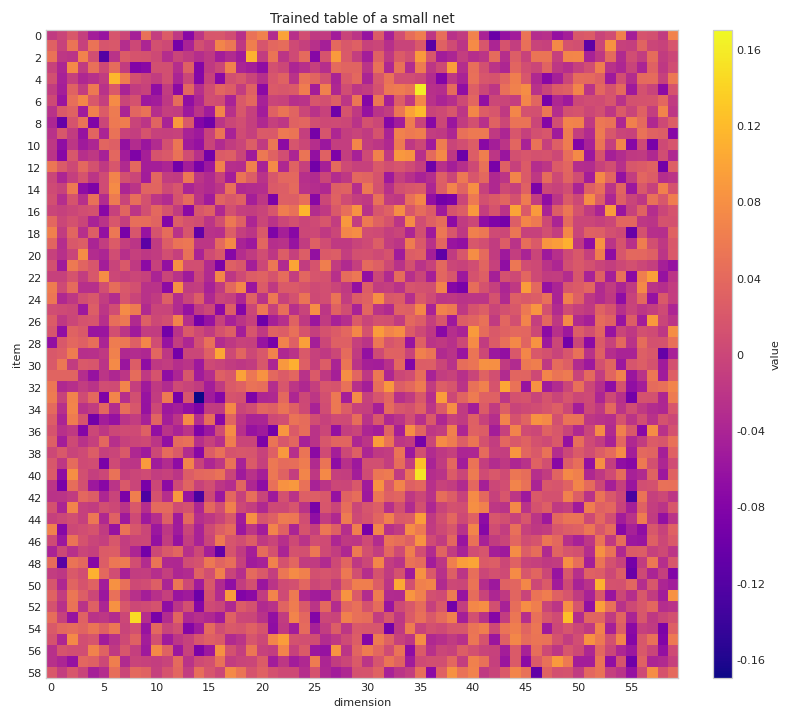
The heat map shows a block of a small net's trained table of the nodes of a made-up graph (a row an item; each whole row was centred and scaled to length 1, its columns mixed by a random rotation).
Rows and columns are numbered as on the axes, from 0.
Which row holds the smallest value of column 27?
7
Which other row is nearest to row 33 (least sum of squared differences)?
18
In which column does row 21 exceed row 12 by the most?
12
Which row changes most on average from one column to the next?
39
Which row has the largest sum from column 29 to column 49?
16
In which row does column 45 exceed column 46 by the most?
58
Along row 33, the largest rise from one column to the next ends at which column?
6
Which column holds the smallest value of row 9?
25
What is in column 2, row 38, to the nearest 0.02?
0
